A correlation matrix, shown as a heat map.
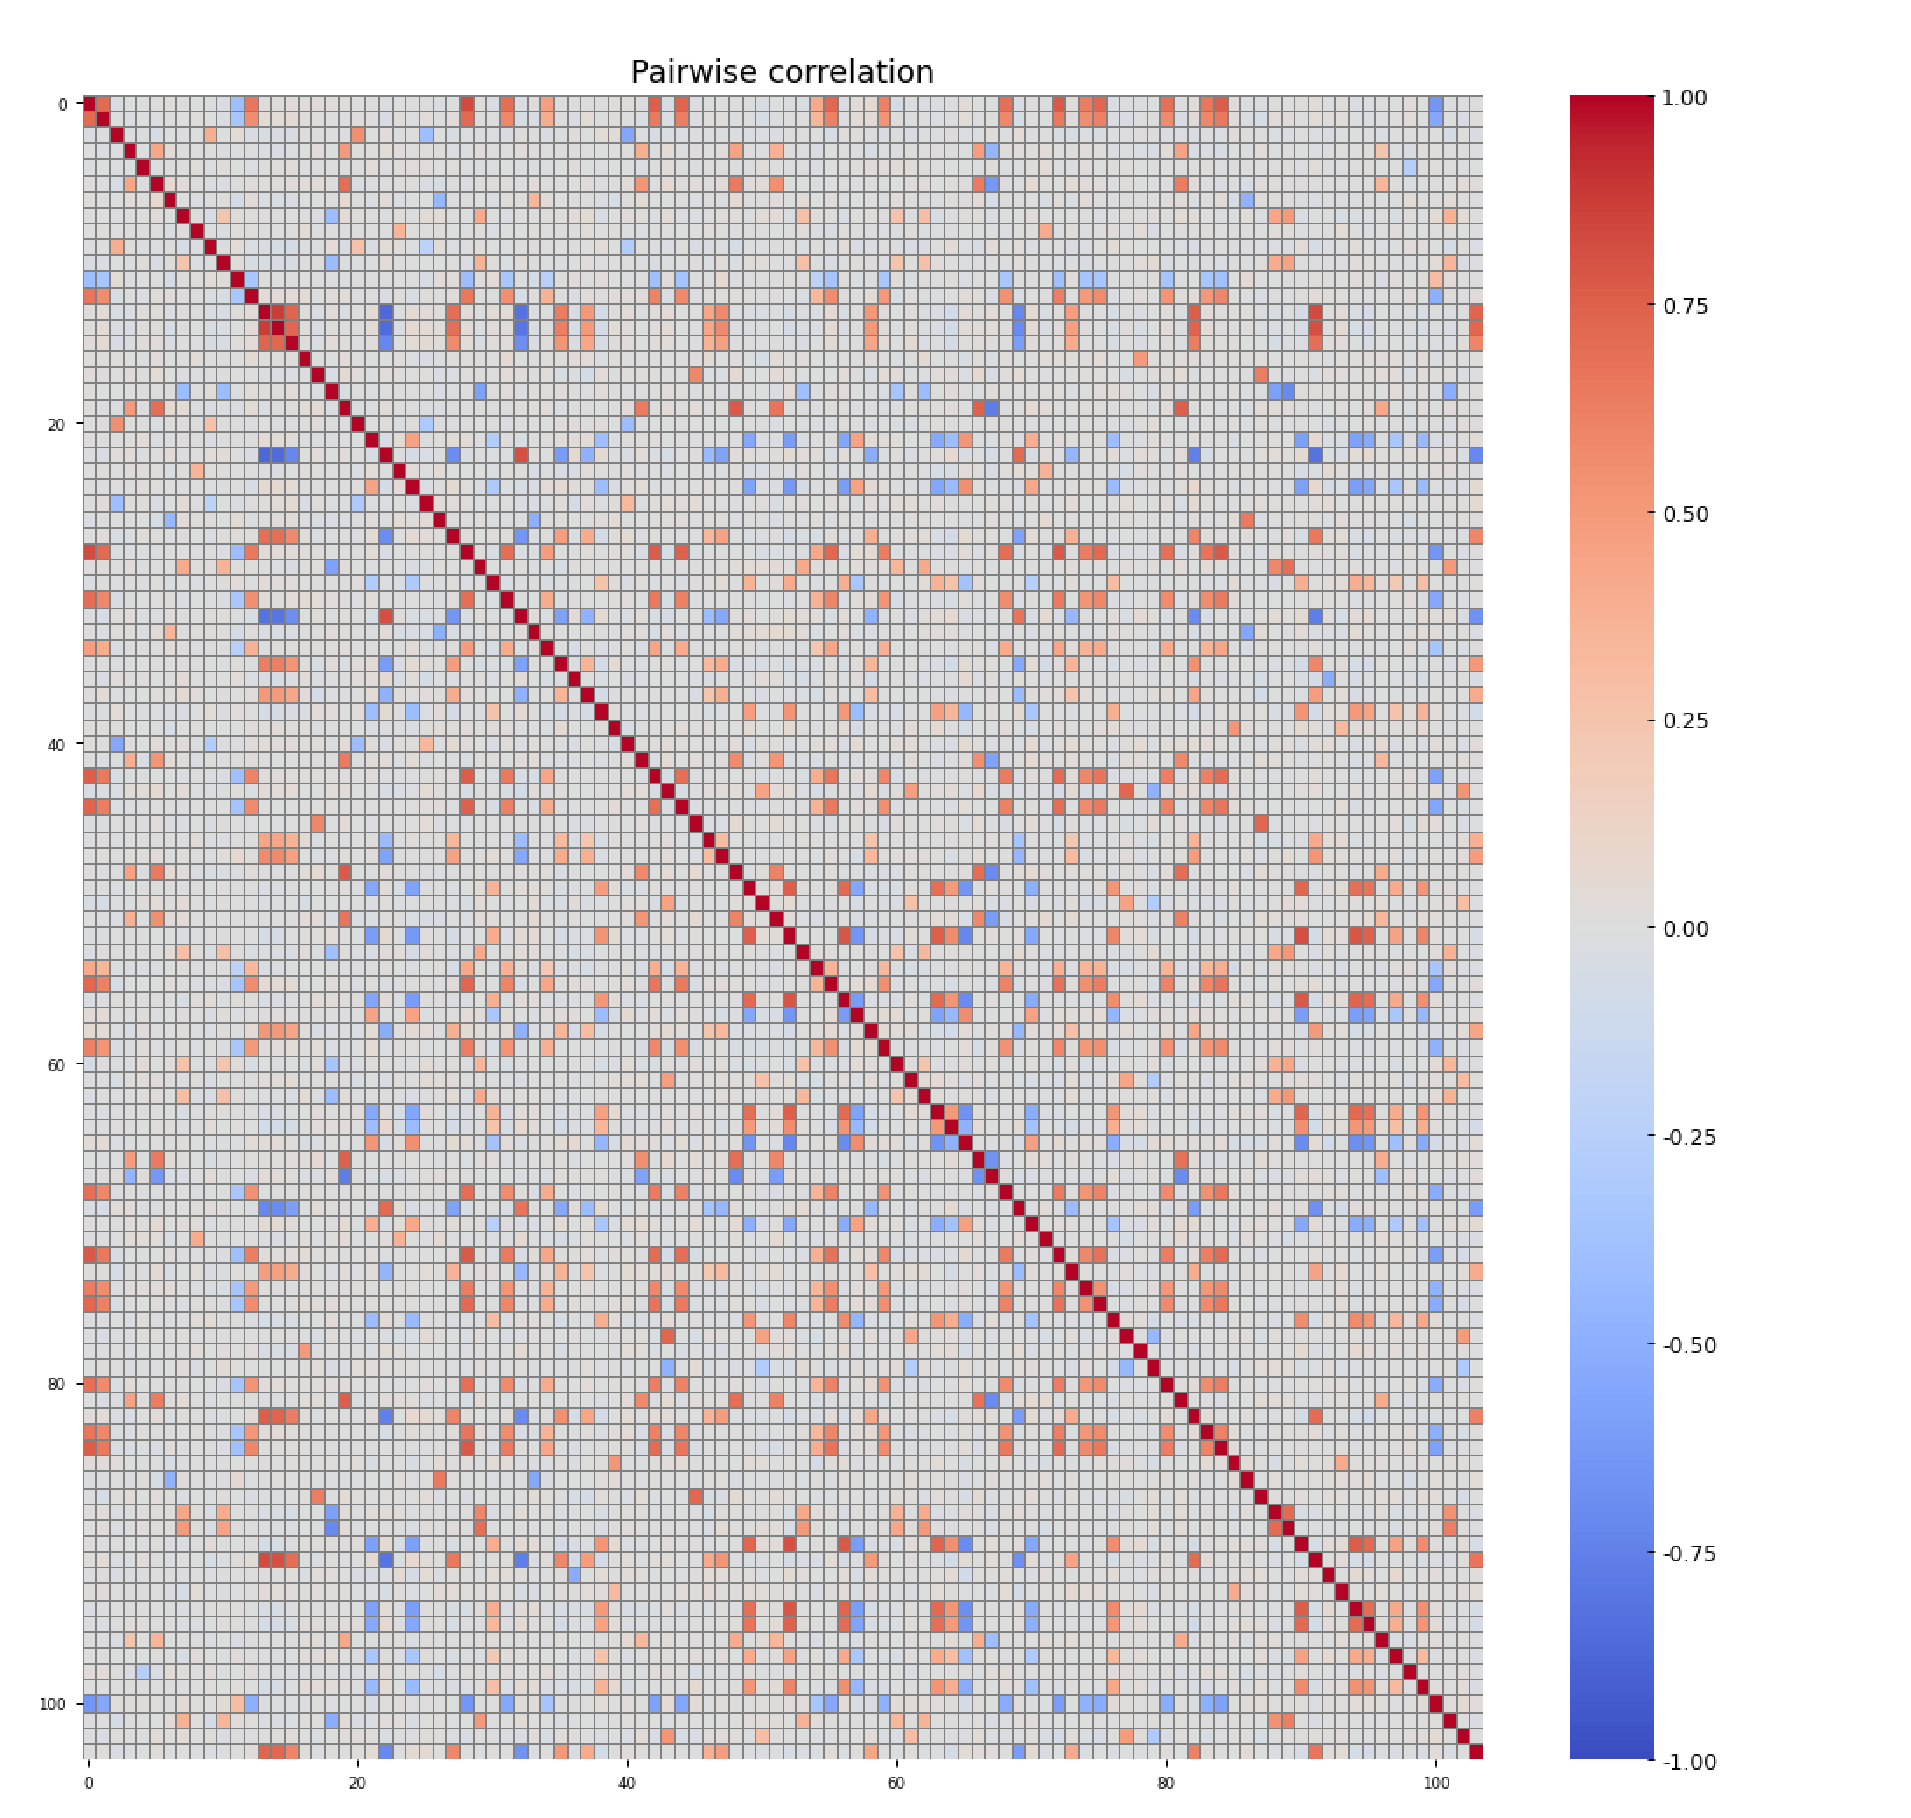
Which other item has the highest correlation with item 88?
89
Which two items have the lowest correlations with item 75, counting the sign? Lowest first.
100, 11
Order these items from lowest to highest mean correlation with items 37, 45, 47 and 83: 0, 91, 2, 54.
2, 54, 0, 91
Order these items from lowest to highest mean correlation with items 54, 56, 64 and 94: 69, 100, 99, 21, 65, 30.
65, 21, 100, 69, 30, 99
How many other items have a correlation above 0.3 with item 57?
4
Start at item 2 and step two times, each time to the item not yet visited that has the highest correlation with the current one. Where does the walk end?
9
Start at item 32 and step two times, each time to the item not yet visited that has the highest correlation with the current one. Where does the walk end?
69
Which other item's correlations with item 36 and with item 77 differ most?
43
